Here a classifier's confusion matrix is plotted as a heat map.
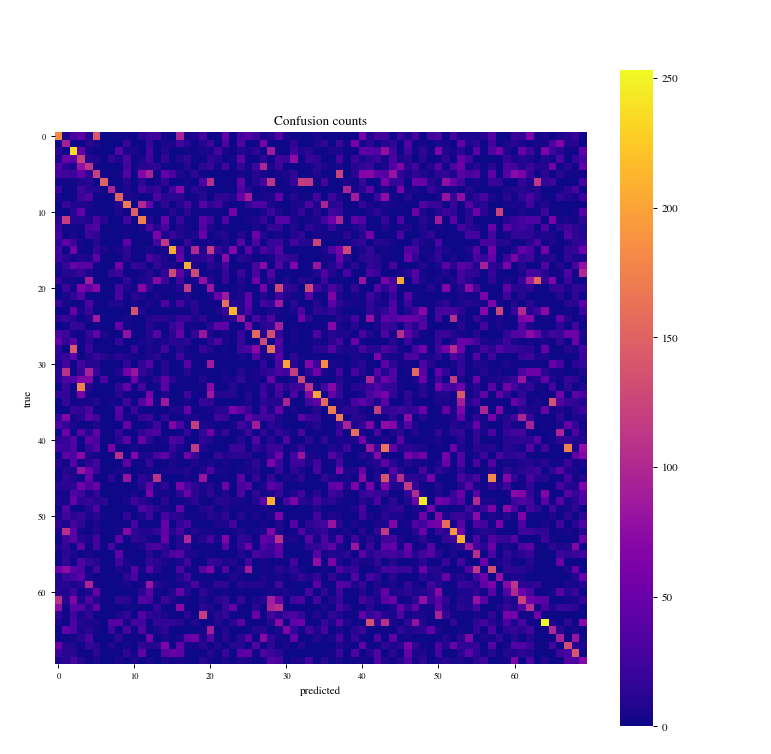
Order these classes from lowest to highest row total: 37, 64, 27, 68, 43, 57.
43, 27, 68, 37, 57, 64
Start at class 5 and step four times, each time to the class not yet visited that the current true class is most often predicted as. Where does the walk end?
16
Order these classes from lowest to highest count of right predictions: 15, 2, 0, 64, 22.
22, 0, 15, 2, 64
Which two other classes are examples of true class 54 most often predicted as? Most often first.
39, 68
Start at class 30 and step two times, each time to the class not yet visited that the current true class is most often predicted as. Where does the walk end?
65
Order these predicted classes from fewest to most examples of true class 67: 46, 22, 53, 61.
22, 53, 61, 46
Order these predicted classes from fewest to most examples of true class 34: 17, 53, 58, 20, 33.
17, 58, 33, 20, 53
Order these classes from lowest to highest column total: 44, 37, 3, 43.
44, 37, 3, 43
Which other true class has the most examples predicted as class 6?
32
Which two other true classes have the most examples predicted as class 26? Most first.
38, 28
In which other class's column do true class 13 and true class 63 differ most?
50
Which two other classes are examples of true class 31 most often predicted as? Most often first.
47, 1
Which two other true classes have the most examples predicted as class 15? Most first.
18, 38
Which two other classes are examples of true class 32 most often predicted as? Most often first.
52, 41
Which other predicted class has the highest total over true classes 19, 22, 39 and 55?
45
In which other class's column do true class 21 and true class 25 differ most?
29
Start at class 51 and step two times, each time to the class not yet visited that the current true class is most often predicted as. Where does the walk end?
42
